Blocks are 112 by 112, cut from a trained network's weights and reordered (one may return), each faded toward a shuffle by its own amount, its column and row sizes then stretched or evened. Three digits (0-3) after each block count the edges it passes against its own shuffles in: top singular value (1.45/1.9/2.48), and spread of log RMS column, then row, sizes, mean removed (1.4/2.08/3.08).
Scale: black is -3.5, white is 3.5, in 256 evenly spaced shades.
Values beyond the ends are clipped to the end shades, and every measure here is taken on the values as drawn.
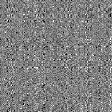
2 2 2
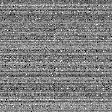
3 1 2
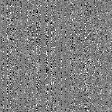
0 3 1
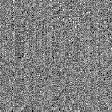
2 1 0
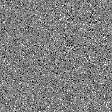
1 1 1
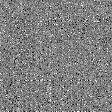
1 0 1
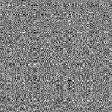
3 1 2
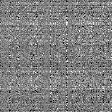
2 3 1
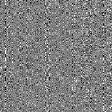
2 3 0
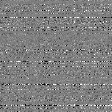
1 1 3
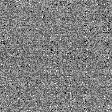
0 2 1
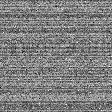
3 0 0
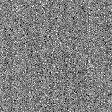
1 0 0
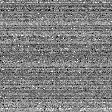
3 0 2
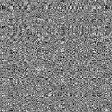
3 2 2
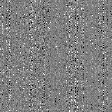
0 3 0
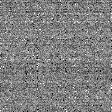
1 2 1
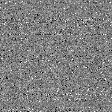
0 0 2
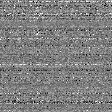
2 1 3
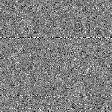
2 0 2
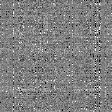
1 3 1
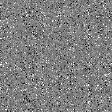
0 2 1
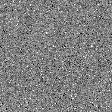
0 0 1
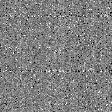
1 1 1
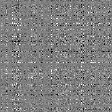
1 3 3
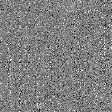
0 2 1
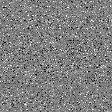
0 0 2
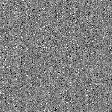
1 1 0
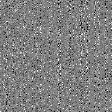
0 3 0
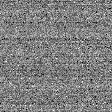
1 1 1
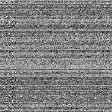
3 2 0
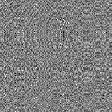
3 1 1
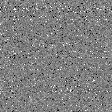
0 0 2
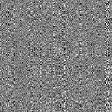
3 3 1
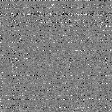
0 1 3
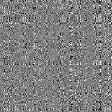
3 3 2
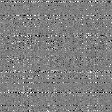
1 2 3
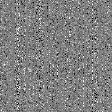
0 3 0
